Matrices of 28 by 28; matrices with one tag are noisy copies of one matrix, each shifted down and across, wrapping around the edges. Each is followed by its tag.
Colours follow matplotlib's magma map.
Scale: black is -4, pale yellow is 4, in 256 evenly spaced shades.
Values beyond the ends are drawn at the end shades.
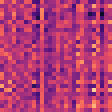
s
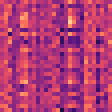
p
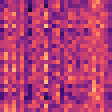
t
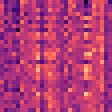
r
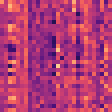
r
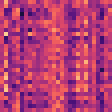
t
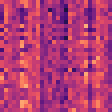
r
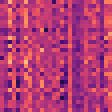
s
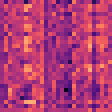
r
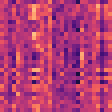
r
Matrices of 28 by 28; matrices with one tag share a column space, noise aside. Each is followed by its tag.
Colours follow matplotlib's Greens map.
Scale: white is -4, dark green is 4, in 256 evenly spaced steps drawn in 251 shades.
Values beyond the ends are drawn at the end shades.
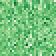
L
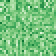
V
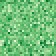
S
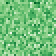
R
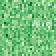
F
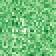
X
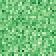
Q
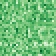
L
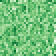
S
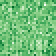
V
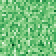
S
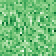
X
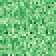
R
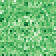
X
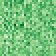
F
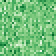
S
